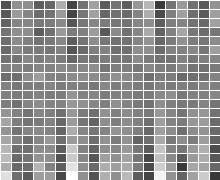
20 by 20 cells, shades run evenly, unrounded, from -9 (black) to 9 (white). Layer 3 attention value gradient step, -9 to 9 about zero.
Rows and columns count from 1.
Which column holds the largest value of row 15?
7
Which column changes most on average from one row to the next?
17
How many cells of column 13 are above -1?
18
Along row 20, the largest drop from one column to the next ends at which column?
20
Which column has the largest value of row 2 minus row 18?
14
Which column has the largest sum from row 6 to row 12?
4
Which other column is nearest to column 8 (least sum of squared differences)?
11
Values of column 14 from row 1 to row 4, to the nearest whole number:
4 3 1 3
